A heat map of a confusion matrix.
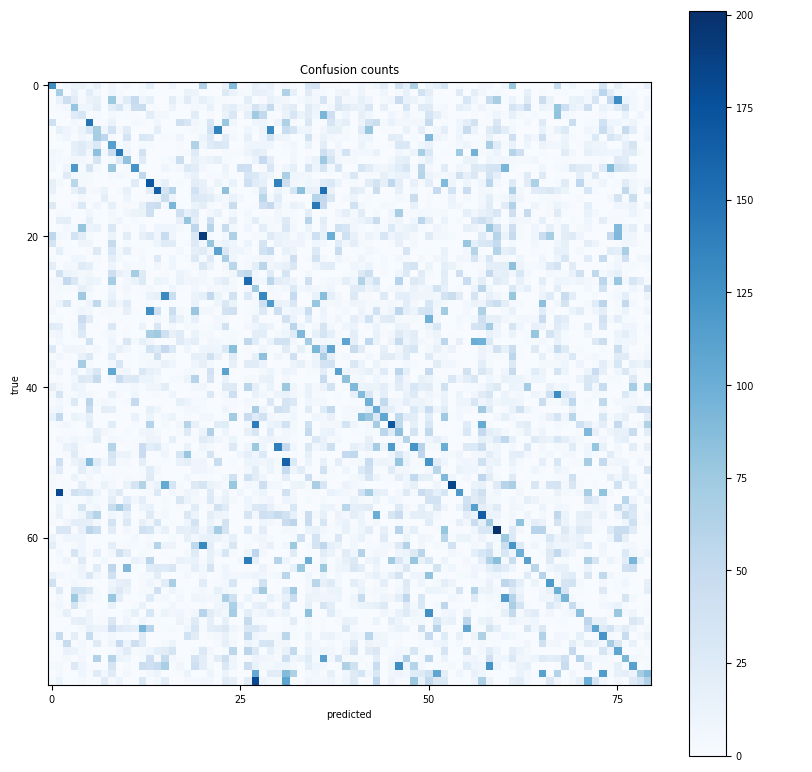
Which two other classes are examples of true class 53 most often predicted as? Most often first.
15, 24
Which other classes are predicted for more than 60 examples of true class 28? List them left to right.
4, 15, 36, 61
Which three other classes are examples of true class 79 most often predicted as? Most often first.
27, 31, 71
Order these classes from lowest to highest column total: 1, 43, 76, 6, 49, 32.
1, 6, 49, 43, 32, 76
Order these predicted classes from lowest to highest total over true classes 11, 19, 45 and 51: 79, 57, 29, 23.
29, 23, 79, 57
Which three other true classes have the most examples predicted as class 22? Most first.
6, 59, 50
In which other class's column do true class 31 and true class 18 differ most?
50
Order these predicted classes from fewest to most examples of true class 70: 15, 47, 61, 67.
67, 15, 47, 61
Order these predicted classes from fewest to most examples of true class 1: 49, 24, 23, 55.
55, 24, 23, 49
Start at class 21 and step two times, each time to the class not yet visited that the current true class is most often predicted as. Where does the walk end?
76
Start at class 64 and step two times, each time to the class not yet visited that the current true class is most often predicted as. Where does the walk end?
36
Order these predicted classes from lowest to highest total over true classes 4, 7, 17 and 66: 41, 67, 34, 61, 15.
15, 41, 34, 67, 61
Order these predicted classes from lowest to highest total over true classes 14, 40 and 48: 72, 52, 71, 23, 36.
71, 72, 23, 52, 36
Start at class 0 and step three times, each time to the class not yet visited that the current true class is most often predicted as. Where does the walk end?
20
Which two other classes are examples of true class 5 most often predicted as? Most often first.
23, 31
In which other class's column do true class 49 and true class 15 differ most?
18
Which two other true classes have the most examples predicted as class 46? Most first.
77, 50
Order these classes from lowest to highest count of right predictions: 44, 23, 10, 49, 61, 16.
49, 23, 10, 16, 44, 61
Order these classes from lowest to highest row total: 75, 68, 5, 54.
75, 5, 68, 54
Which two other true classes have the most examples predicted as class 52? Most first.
48, 13
